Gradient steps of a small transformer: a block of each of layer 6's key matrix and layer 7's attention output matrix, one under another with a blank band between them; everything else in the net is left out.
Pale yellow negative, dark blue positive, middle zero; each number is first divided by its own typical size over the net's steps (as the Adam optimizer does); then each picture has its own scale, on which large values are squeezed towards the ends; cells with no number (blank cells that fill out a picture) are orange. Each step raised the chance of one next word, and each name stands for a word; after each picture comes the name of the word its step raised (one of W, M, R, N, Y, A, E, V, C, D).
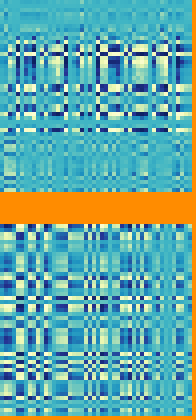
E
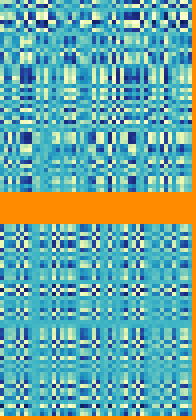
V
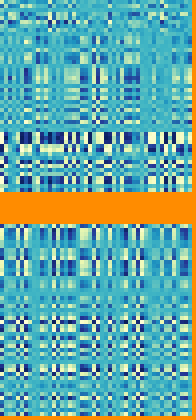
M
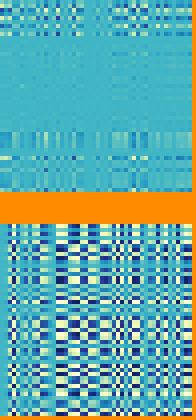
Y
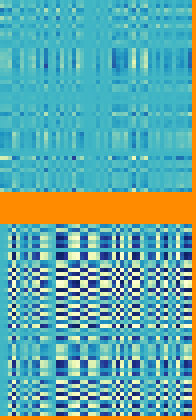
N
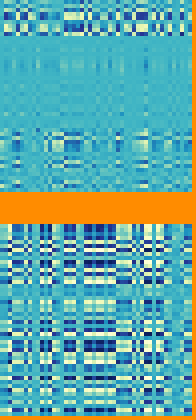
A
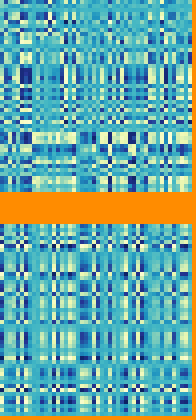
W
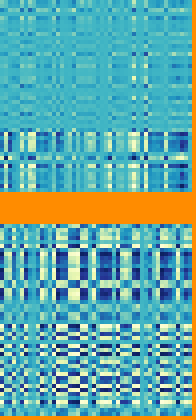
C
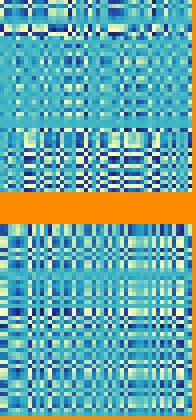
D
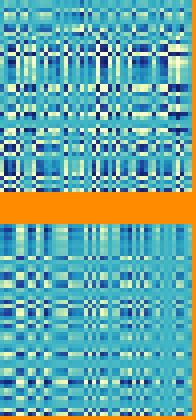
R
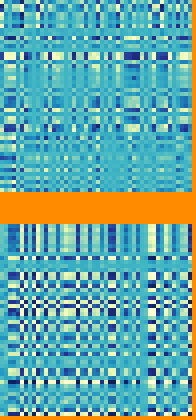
R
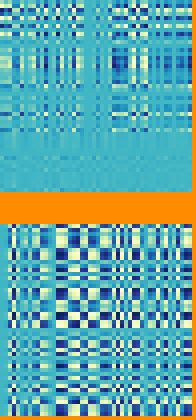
C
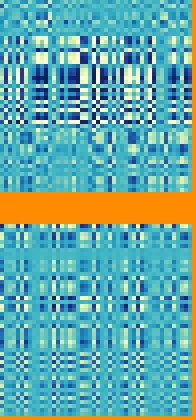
E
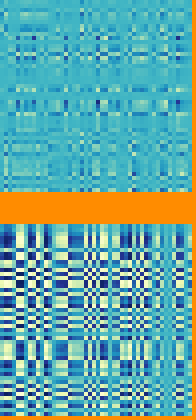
N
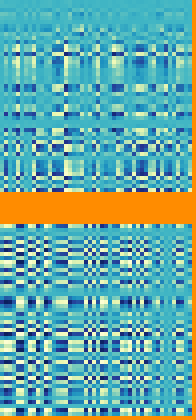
A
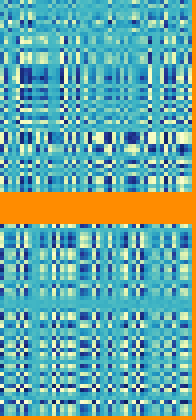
C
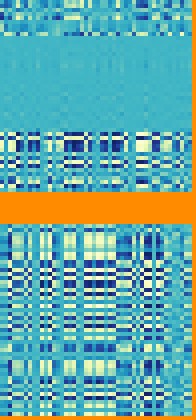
N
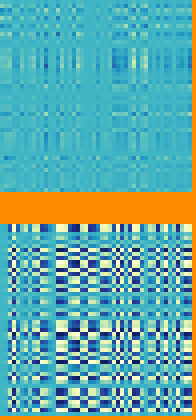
A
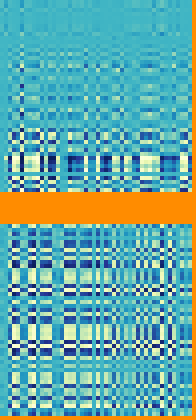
V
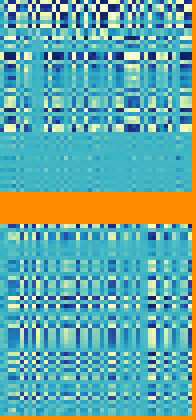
E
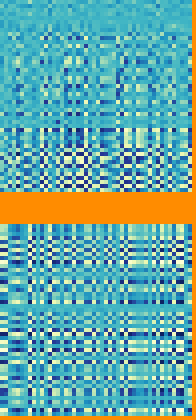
A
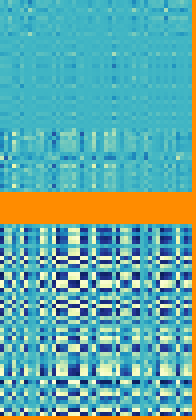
R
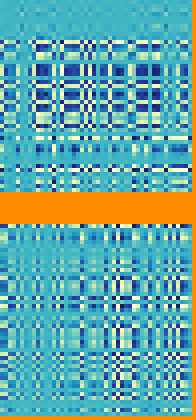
E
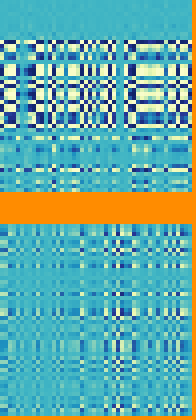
D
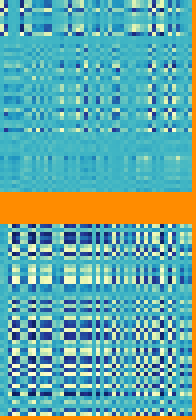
Y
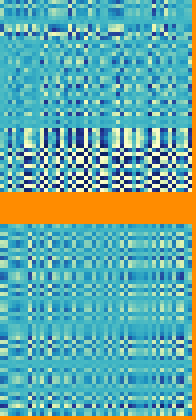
V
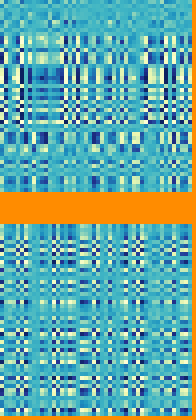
A
